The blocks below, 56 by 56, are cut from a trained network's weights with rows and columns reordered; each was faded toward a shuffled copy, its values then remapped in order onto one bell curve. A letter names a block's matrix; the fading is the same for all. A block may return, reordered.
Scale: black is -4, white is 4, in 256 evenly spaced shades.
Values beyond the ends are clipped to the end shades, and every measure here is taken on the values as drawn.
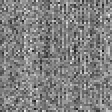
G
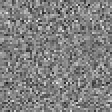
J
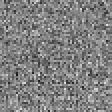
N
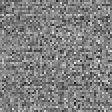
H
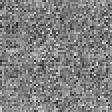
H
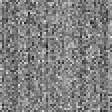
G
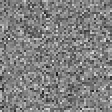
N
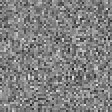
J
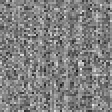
G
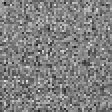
H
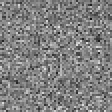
H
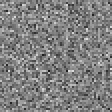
N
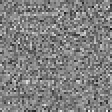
N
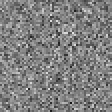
N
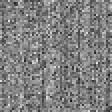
G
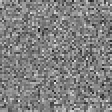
H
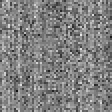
G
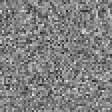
J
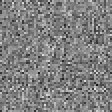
N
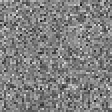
J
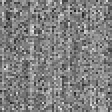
G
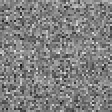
H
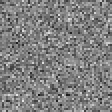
N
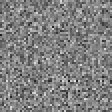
J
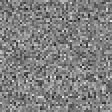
J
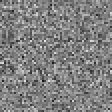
J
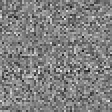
J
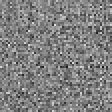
J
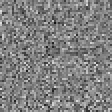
N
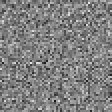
J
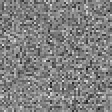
H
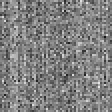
G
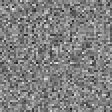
J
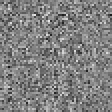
J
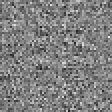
H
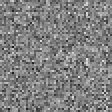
H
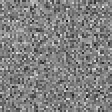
N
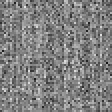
G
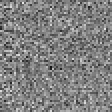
H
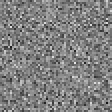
N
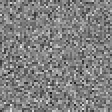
N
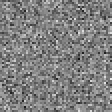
H
